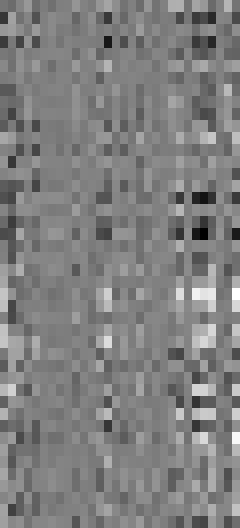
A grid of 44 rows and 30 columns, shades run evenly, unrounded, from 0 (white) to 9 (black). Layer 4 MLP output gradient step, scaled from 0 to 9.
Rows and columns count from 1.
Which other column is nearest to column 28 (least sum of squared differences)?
17
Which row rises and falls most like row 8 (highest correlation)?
10
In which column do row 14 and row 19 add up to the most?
2
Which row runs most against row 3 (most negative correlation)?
8
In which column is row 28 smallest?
27
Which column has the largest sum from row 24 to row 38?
29
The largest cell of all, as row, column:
20, 26
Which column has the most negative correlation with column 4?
18
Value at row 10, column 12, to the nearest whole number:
5
